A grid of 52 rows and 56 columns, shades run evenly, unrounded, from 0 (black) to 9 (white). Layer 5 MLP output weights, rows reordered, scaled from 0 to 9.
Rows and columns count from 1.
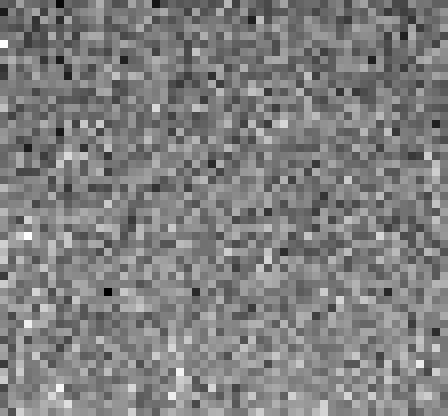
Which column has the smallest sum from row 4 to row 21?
51
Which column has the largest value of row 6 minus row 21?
1
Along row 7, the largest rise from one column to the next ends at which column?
25
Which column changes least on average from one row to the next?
21
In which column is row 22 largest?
55
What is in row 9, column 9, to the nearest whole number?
2
